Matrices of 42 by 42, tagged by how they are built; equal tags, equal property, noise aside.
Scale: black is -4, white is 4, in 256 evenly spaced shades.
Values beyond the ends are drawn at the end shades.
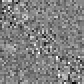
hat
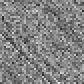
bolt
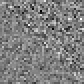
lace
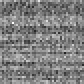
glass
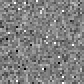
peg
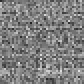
glass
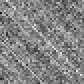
bolt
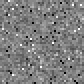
peg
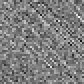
bolt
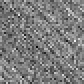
bolt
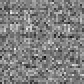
glass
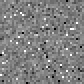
peg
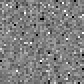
peg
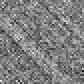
bolt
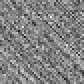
bolt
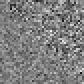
lace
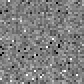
peg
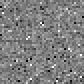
peg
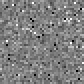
peg
